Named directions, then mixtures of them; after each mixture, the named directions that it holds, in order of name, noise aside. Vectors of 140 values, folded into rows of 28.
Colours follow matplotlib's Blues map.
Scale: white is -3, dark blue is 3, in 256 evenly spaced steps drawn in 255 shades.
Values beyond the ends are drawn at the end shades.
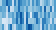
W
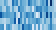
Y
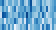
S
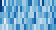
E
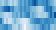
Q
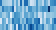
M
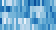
E, Q.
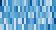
E, S, Y.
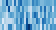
W.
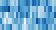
Q, W.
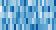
E, M, Y.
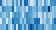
M.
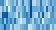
S, W.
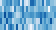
M.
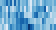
Q, S, W.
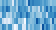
Q, S, W.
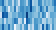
S.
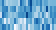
Q, S.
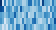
E.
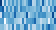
E, S.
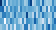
E, S.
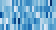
M, Y.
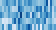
W, Y.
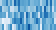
W, Y.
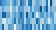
S, W, Y.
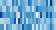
Y.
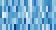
S.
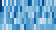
E.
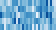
Y.
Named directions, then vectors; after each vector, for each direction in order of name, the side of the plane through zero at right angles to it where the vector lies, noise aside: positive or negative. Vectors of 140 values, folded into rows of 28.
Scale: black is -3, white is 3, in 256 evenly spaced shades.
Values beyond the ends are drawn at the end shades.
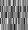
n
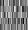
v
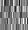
negative, negative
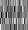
positive, negative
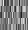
negative, negative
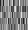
positive, positive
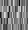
negative, negative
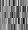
positive, positive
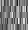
negative, negative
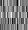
negative, positive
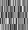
positive, negative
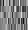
positive, positive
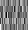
positive, negative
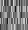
negative, negative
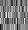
negative, positive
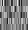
negative, negative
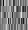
positive, positive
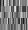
positive, positive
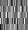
negative, positive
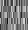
negative, negative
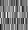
negative, positive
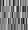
positive, positive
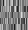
positive, positive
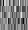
positive, positive
